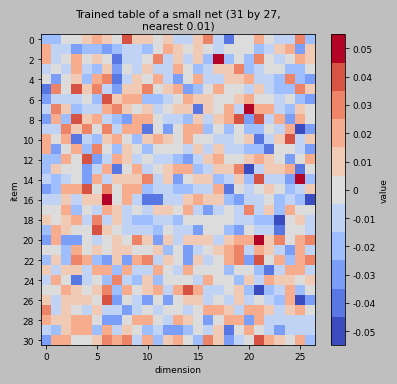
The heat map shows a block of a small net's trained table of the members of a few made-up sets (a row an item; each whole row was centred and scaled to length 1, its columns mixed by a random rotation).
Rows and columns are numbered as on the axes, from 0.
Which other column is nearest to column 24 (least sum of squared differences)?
14
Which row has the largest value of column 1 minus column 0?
5
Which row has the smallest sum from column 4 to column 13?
1
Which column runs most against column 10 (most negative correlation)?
6
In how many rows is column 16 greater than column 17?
9
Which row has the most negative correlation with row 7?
11
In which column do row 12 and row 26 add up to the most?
4
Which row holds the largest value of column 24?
10
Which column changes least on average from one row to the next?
2
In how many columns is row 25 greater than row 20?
11
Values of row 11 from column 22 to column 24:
-0.04 0 0
